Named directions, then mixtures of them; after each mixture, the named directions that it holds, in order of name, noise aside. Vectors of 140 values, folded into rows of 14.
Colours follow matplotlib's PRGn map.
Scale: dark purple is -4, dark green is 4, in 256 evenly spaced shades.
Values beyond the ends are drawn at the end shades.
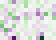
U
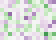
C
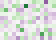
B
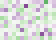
B.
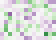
C.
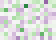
B.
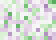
B, C.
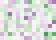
C.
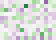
B.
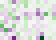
U.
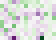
U.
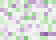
B, C.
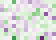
C, U.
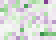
B, C.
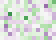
B, C.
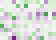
B, U.
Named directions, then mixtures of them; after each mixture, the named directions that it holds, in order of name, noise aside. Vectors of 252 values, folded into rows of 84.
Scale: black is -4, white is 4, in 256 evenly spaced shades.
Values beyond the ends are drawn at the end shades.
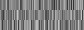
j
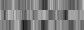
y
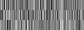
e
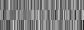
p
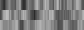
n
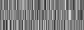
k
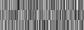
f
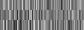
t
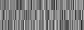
f, j, p.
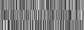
k, t.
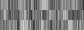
t, y.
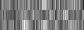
p, y.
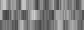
n.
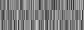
j.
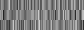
p.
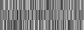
t.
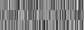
f.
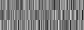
j, p.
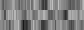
y.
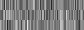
e.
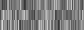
j, n.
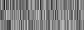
e, p.
